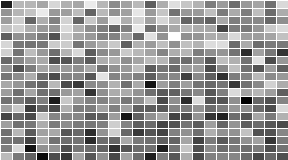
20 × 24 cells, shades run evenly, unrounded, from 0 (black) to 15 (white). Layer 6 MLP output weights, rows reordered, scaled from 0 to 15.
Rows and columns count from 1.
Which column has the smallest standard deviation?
9
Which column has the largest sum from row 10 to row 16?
10
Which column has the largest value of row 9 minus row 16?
12
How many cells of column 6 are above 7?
14
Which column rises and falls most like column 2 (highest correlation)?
24
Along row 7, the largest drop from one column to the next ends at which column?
8
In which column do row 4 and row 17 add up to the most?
2
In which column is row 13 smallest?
21
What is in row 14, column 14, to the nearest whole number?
5
